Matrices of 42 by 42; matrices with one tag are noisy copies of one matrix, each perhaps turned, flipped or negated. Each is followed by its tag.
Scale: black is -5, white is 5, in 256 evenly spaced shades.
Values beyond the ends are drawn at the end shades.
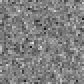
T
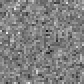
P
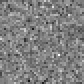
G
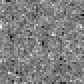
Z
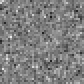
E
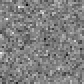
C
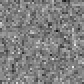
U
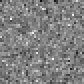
P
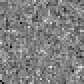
E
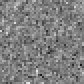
P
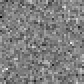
C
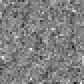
Z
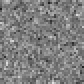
C
